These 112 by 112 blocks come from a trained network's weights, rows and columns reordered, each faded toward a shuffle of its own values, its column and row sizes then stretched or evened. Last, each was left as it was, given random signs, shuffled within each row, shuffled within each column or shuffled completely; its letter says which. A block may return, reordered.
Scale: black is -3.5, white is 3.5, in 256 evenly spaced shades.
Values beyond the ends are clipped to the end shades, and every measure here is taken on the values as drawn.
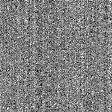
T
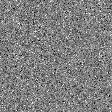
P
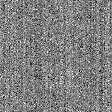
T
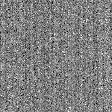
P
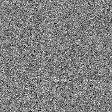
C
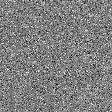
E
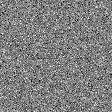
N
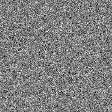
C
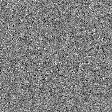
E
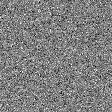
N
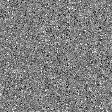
P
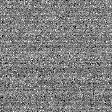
T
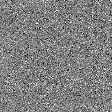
C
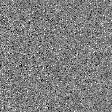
C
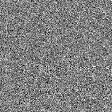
T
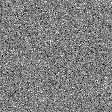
N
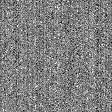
P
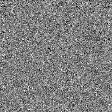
C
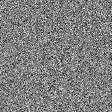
P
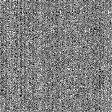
T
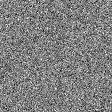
N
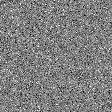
N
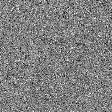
E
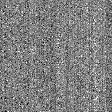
T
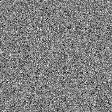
C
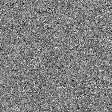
E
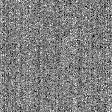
P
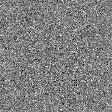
C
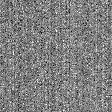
P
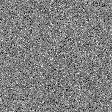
N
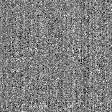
T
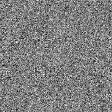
C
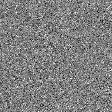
C
